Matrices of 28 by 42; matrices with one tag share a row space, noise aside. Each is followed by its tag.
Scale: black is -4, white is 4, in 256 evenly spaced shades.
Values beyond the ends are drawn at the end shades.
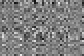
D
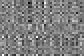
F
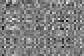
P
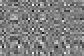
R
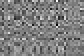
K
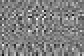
F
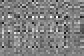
K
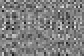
P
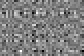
D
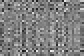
K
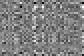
D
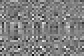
R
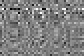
R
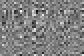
D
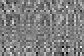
P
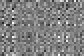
P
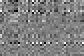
R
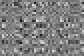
D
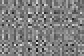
F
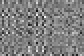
F
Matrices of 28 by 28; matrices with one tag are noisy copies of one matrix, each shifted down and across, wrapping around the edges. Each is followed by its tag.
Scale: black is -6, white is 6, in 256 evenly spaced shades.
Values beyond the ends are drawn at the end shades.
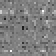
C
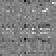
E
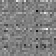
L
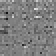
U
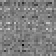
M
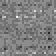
M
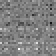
M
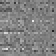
L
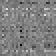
M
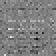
U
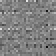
L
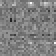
C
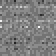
M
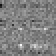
C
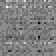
M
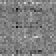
E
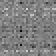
M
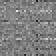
L
